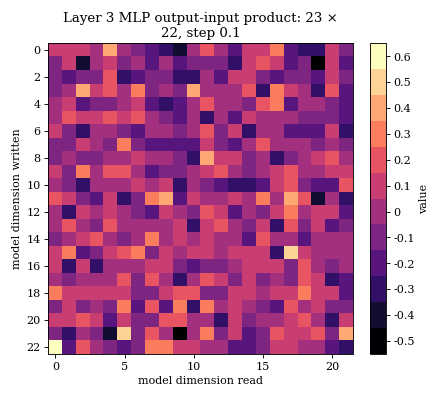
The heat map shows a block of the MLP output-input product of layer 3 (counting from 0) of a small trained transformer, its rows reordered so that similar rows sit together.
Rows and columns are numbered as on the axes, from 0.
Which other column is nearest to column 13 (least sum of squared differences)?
18
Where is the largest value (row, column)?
22, 0
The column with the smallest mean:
9
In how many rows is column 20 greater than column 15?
7
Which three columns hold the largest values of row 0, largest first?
4, 16, 11
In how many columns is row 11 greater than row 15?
7
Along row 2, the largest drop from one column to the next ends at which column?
5
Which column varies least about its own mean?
3
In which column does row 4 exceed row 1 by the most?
19
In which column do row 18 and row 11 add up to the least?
21
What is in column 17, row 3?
0.1
